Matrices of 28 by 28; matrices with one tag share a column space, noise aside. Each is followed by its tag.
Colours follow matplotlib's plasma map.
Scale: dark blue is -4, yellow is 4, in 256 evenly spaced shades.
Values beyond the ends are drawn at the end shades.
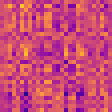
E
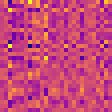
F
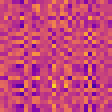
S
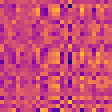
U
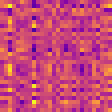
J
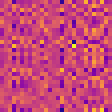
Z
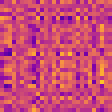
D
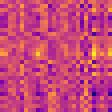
E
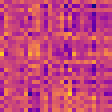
E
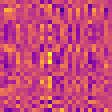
U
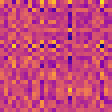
F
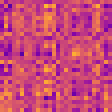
E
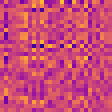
F
